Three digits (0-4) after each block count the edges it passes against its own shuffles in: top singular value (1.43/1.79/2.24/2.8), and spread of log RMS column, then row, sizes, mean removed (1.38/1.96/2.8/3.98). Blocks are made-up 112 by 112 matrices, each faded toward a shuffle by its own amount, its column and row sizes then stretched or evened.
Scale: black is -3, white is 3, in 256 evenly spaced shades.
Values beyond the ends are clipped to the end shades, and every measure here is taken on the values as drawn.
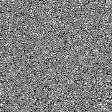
1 1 0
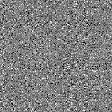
3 2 1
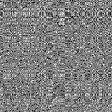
4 0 2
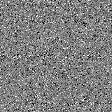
0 0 1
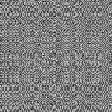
4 1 0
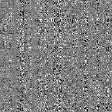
1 4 2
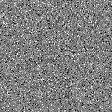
2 0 0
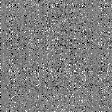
1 3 2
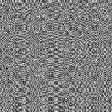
4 2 0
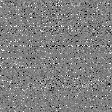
1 1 3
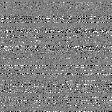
2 1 4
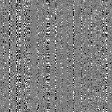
4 4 1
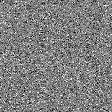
2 0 0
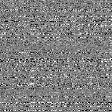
2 0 4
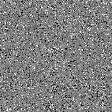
0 1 1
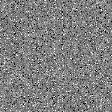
1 2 0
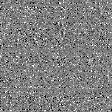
0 1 3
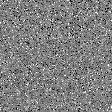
0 0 1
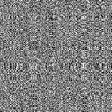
4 2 2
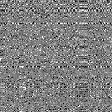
4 0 3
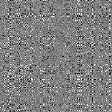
4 3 3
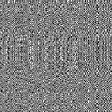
4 3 0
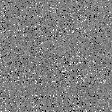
0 2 2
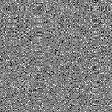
4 1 1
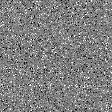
0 1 1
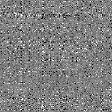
3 2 3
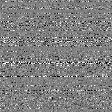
3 0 4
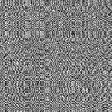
4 2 1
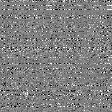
1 2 4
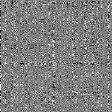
2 4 3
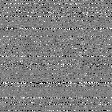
1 0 4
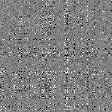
2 3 3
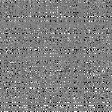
2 3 4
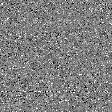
1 0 2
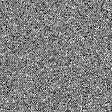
1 1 0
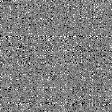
2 2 3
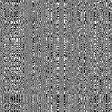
4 4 1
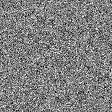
0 0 0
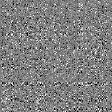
3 3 2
